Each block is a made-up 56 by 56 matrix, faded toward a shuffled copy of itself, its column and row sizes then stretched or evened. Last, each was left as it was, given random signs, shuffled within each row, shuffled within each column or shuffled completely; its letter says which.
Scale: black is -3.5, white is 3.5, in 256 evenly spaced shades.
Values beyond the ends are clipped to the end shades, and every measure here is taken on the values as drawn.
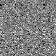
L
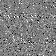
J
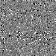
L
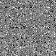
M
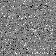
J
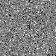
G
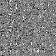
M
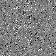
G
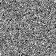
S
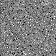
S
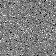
S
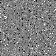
G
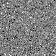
S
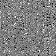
L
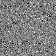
J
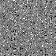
G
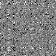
L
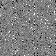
G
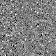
G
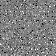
J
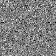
J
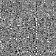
L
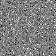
G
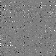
L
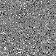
M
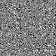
M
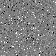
S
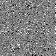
M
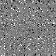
L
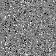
G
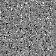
G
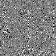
L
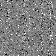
G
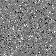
S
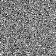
J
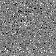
J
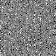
G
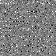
J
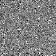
M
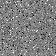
S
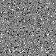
J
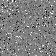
S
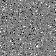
G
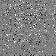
M
